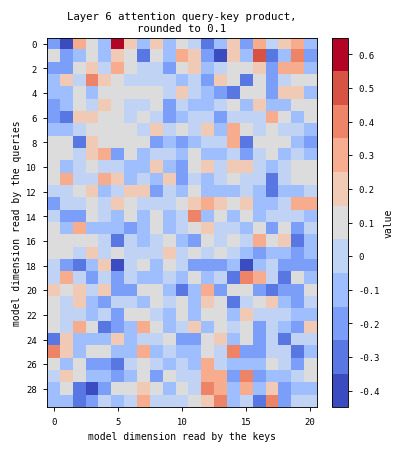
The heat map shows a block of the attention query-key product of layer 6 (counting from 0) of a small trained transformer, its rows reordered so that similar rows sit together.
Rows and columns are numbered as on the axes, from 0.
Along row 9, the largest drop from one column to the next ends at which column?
5
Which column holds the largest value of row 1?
16
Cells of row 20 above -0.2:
13
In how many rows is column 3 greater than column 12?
14
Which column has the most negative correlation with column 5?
0
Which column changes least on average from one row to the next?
6
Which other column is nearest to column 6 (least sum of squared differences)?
10
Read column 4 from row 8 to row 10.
0.1 0.3 0
